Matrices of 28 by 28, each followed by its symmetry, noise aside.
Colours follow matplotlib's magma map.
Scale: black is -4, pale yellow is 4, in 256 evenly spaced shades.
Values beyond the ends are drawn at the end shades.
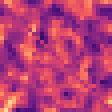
no symmetry.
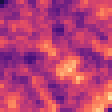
symmetric.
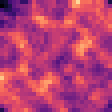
symmetric.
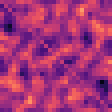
same after a half turn.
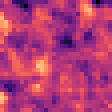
antisymmetric.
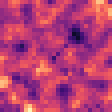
symmetric across the other diagonal.
